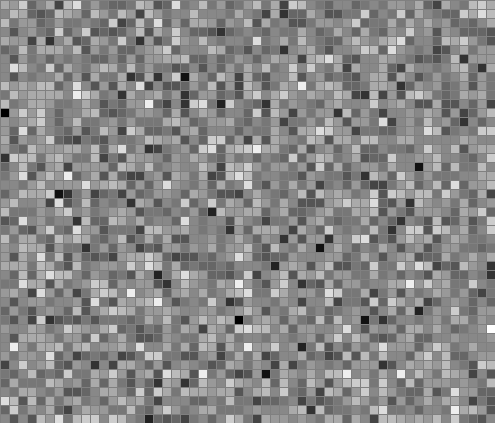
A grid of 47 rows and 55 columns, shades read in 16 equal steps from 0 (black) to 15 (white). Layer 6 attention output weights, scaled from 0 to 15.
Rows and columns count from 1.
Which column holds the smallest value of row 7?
52
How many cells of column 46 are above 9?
15
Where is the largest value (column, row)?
55, 37
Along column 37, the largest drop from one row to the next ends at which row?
27
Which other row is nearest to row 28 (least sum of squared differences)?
38
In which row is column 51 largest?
46
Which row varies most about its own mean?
42
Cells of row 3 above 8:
23
